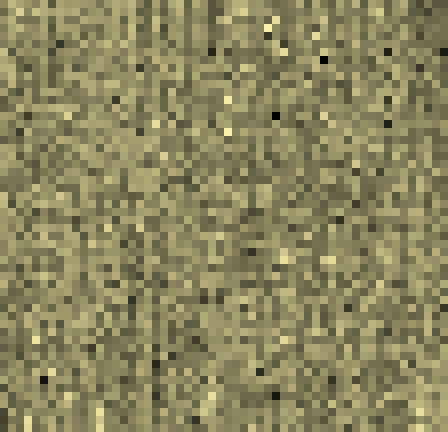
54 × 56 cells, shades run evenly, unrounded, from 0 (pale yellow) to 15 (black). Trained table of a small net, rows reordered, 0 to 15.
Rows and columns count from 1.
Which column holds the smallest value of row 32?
36
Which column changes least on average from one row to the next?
30
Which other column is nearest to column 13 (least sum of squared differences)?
46
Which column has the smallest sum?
9
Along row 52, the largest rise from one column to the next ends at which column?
14
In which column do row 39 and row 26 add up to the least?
5
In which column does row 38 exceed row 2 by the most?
17
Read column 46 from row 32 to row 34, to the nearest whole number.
10 7 9
